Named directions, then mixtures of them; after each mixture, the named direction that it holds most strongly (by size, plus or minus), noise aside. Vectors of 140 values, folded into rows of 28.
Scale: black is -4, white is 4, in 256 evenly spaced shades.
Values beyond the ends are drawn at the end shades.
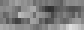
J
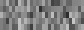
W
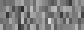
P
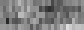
J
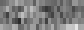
J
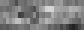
J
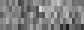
W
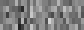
P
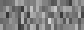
P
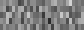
P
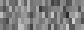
W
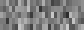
W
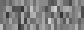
P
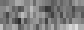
J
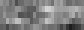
J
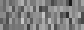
P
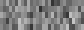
W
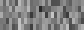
W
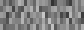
P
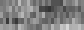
J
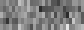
W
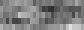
J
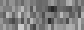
P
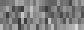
P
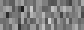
P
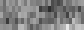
J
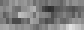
J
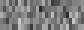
W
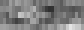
J
